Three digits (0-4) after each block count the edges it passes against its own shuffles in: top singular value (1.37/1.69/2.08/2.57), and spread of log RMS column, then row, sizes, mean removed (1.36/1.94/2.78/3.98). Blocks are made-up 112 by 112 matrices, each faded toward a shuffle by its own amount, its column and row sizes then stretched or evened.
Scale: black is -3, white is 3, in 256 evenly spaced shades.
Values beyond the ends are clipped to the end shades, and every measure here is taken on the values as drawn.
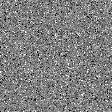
0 1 1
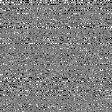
3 1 4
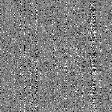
3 3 1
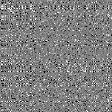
4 2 3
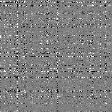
3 3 4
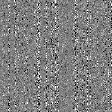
2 4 0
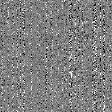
0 4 0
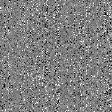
2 3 0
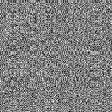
4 0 0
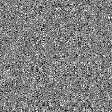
2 2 2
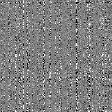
3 4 2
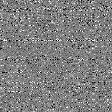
3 0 3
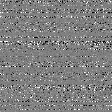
2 0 4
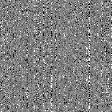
3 3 0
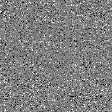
0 2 2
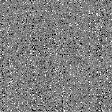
2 2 1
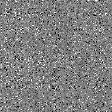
1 2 2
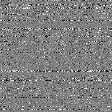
0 1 4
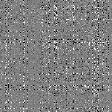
1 4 3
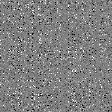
1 3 2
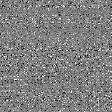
2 1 3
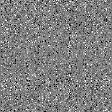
1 3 2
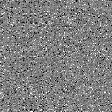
3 1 1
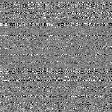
3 1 4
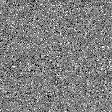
1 0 1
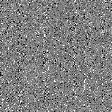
2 2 0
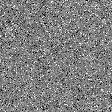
1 0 0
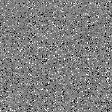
1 2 2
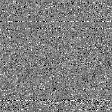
2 1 3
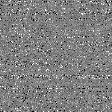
0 1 3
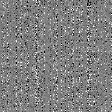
2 4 0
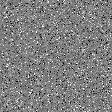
1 1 0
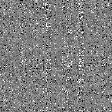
1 3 2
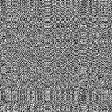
4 0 2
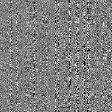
3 4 1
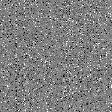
2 2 0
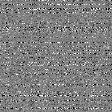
0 1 4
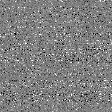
0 0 3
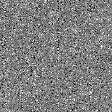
0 2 0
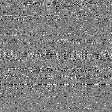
3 0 4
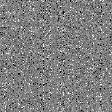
2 3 1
